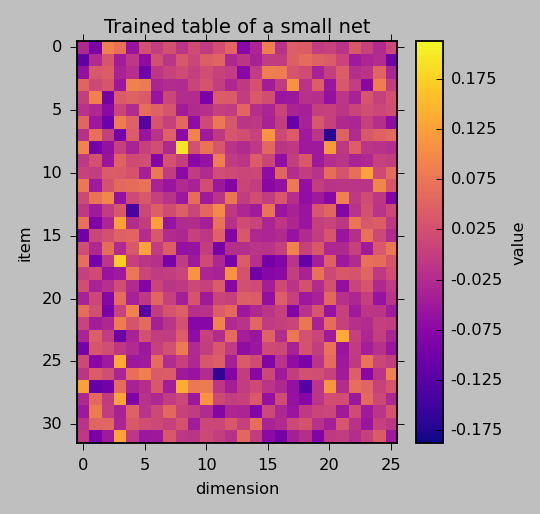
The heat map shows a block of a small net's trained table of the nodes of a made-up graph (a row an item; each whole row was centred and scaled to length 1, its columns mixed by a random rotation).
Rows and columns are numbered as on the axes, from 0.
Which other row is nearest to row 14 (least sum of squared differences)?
25
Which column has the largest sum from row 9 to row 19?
3
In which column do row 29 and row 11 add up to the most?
4
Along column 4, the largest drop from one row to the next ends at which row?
13
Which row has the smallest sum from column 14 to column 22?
17
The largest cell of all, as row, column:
8, 8
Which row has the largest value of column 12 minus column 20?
7
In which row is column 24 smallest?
20
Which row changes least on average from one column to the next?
5
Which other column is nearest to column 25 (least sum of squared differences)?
22
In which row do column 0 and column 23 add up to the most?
27
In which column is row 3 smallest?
23
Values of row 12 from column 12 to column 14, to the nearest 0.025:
0.075 0 0.025
